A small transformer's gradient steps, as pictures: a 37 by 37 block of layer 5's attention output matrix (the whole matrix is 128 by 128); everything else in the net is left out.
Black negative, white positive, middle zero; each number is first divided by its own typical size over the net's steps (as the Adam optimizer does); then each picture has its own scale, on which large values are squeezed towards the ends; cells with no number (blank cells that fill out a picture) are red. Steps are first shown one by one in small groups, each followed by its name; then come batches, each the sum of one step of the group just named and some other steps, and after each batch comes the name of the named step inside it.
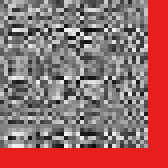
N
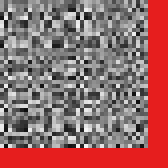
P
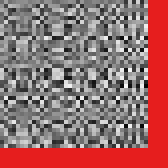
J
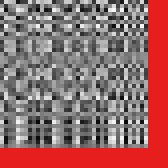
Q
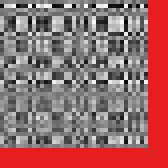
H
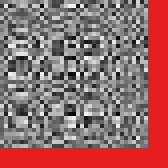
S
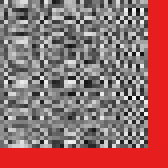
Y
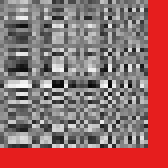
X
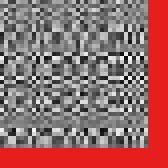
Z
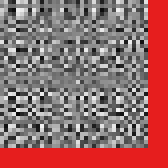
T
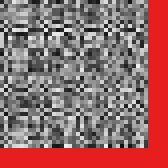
N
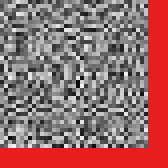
N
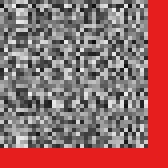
H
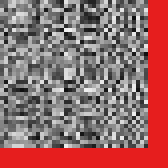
N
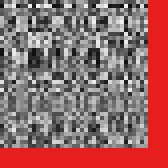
H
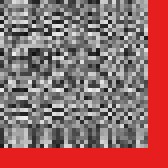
J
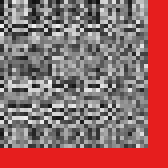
X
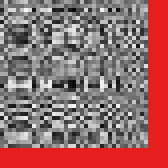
X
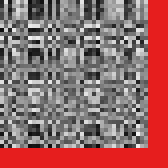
T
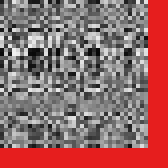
S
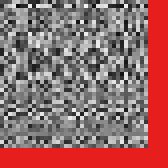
H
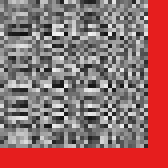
J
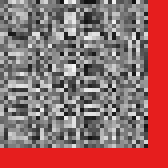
X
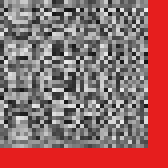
S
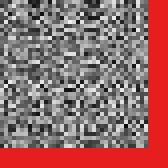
J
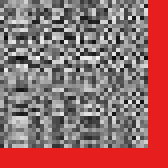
S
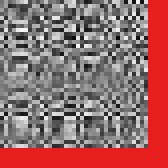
S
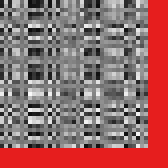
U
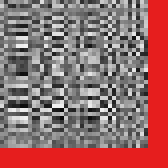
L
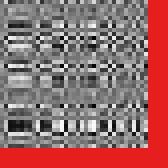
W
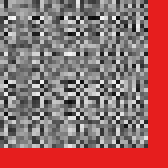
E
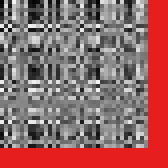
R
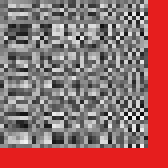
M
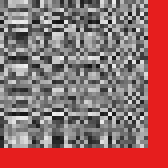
M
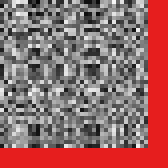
U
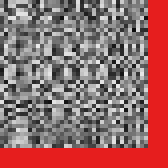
E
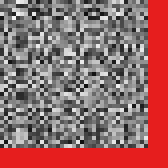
E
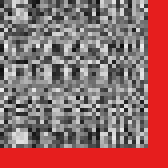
R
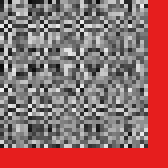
R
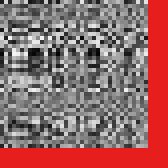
W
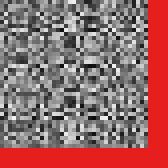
W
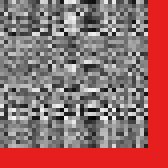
L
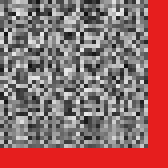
E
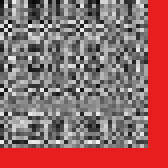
R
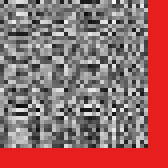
L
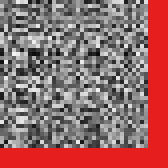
L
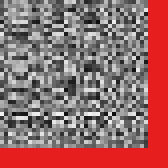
W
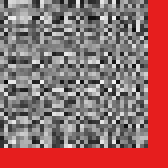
E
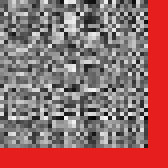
M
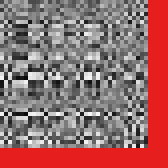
M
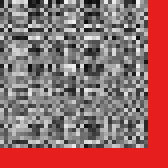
U
